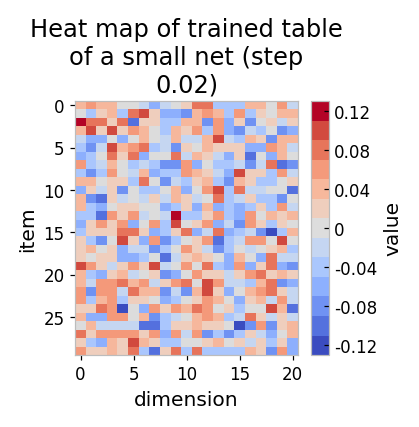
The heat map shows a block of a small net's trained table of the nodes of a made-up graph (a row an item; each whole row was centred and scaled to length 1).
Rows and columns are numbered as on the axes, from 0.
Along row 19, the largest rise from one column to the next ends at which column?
15
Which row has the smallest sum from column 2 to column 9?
26
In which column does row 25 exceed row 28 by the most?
16
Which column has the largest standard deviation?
18
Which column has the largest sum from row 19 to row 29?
0
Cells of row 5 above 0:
11
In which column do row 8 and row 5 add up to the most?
3
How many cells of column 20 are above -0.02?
13
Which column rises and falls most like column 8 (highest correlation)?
9
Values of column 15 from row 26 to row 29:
-0.12 -0.04 0.02 -0.04
